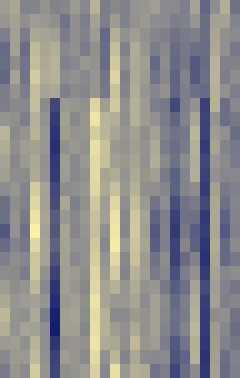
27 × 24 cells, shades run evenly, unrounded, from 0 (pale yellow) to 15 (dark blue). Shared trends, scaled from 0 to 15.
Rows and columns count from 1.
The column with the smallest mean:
10
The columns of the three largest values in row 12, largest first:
6, 21, 18
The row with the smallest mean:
12
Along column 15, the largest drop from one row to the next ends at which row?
27
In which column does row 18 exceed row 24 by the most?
20
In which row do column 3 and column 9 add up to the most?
4
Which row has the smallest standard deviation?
2
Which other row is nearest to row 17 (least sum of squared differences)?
16
